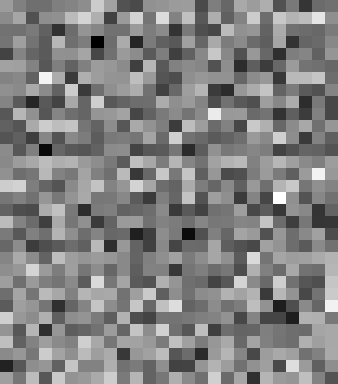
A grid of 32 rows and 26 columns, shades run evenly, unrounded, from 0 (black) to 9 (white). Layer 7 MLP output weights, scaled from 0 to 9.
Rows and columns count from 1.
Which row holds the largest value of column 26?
26
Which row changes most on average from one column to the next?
2
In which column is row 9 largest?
8
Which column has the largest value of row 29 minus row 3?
14
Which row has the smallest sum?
13
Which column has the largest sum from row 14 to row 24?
22
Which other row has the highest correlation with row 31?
5
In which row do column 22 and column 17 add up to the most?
17
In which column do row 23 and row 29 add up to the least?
19
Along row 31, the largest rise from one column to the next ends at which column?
23
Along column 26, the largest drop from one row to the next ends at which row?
27
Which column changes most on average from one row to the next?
11
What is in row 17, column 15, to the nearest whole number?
7
